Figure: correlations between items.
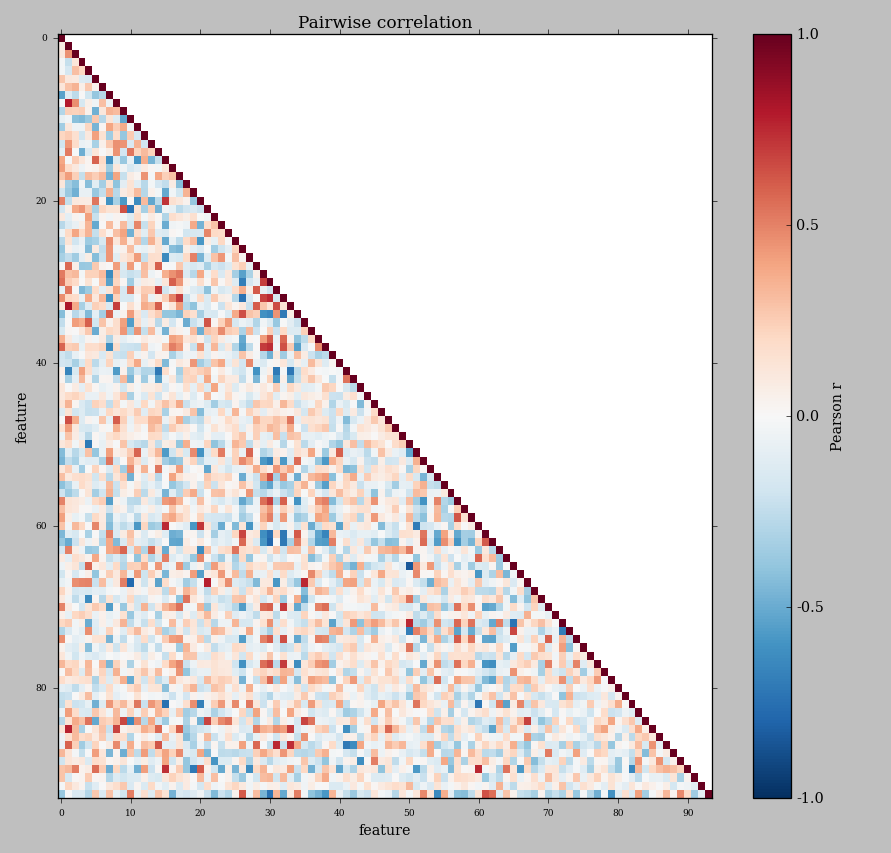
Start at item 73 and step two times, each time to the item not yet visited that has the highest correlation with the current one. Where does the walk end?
4
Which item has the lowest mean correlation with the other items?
62
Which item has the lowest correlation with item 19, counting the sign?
90
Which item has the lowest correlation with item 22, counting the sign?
89
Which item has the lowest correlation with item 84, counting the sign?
10
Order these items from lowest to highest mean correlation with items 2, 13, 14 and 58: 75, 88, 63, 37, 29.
75, 88, 37, 29, 63
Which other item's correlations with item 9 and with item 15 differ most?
20
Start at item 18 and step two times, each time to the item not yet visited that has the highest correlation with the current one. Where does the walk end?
50
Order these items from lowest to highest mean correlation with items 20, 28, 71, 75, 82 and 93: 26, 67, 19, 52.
67, 19, 52, 26
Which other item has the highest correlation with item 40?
51
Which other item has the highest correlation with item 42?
41
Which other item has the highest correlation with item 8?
1
